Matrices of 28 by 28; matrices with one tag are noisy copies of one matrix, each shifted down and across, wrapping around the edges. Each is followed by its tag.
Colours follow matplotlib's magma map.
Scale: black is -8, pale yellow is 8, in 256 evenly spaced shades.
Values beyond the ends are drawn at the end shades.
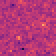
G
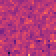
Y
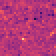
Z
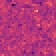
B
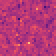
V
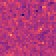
Z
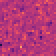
Y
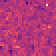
Y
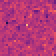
Y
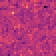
B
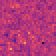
B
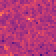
Z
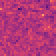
B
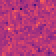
Z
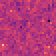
V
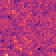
B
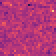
B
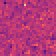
Y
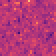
V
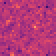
Z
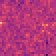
V
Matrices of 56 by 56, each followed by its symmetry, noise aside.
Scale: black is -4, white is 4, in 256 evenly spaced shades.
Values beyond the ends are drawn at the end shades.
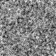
symmetric.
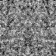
mirrored left to right.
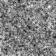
symmetric across the other diagonal.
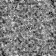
same after a half turn.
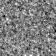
antisymmetric.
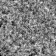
symmetric across the other diagonal.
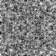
mirrored top to bottom.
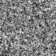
antisymmetric.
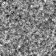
symmetric.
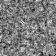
symmetric.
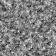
antisymmetric.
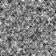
symmetric.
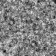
symmetric across the other diagonal.
